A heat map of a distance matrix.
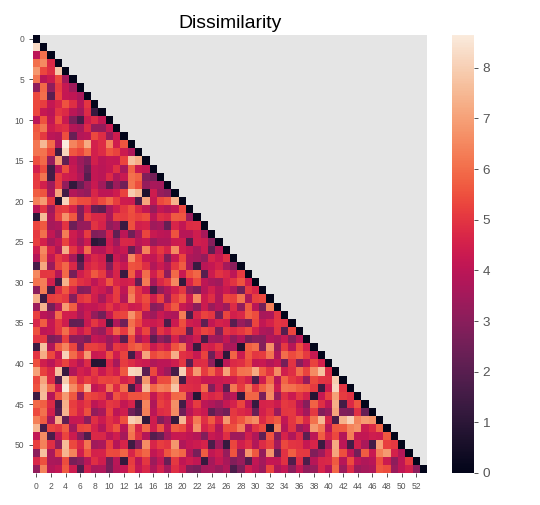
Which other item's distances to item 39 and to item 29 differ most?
43
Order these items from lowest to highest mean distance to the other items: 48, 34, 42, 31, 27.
31, 27, 34, 42, 48
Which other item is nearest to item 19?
15
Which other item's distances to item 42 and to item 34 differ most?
20
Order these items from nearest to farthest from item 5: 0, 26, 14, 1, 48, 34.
48, 1, 34, 26, 14, 0
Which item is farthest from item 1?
0
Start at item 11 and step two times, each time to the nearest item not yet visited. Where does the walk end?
50
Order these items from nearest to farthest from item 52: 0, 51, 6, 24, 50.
6, 24, 50, 0, 51
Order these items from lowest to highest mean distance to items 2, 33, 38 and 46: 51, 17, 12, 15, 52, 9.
51, 17, 52, 9, 12, 15
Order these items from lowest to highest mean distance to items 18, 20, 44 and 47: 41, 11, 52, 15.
52, 15, 11, 41
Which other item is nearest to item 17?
2
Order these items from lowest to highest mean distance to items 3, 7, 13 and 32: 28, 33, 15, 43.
33, 43, 28, 15
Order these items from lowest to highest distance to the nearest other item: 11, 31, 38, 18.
38, 18, 31, 11
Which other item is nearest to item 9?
40
